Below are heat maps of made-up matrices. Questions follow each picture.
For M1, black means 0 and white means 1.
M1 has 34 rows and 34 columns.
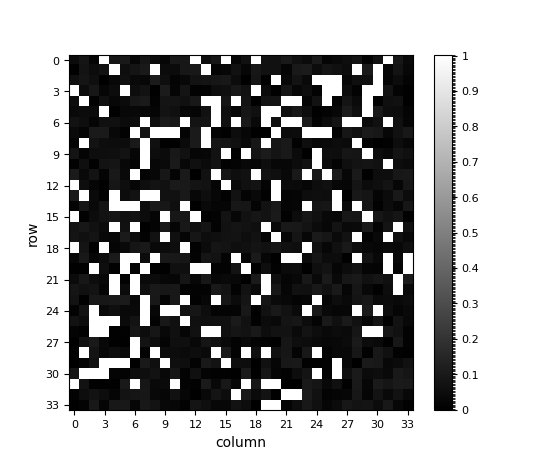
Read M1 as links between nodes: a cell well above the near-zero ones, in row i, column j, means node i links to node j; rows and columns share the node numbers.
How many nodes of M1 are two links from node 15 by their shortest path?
10
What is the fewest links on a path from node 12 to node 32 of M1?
5
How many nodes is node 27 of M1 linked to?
1
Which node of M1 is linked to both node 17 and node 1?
node 28
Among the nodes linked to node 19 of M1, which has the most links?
node 6
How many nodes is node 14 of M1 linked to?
7
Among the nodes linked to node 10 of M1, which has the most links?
node 7
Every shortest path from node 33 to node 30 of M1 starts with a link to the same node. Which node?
node 20
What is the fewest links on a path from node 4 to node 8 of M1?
2
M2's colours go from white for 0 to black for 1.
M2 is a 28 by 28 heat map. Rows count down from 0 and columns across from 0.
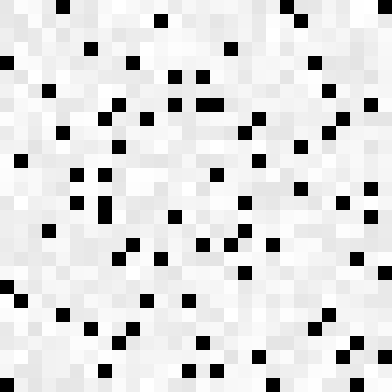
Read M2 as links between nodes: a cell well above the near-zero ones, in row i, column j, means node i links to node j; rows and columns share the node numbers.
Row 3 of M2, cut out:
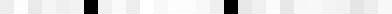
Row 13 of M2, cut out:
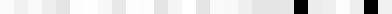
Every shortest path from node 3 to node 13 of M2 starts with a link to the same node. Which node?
node 16
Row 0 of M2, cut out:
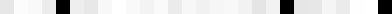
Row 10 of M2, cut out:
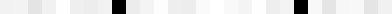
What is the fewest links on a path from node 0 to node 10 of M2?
5
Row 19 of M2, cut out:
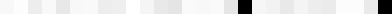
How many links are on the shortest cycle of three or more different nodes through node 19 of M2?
6
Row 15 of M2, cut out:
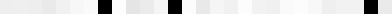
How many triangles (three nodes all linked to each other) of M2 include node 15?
2
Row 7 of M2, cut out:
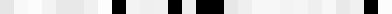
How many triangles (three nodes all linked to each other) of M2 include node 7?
2
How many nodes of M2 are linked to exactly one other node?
1
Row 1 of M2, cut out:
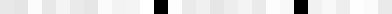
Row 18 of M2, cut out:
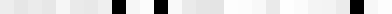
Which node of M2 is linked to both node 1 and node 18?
node 11
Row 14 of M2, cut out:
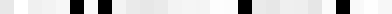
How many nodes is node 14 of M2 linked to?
4
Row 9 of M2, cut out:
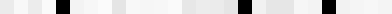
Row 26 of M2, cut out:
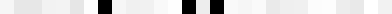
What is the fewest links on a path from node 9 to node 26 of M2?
4
